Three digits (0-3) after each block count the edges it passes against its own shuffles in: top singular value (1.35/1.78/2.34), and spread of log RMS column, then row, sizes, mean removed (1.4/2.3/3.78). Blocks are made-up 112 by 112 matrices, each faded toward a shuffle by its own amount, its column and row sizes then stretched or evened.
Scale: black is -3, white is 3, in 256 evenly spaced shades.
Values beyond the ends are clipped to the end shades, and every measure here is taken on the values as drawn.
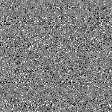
1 0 2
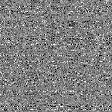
2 0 2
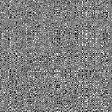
3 2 2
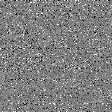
0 0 2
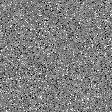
1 0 0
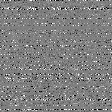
1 0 3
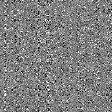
2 2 1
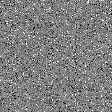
1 1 0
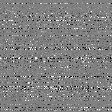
1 1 3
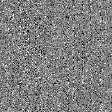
1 2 0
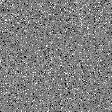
0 1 1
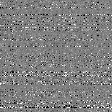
2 1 3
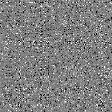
2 1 1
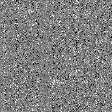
0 2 0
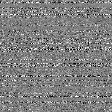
0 0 3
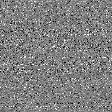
0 0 2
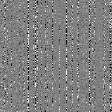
3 3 0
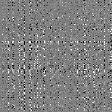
3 3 2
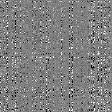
1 3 2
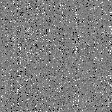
0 2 1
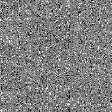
2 2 0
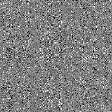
2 2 1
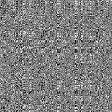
3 2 1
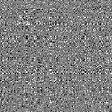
3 1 2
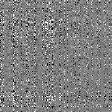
2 3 2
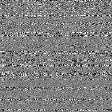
2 1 3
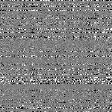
1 2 3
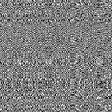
3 0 2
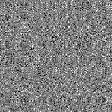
3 0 1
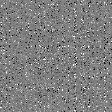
1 2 1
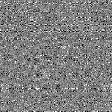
3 0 2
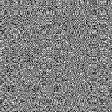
3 0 0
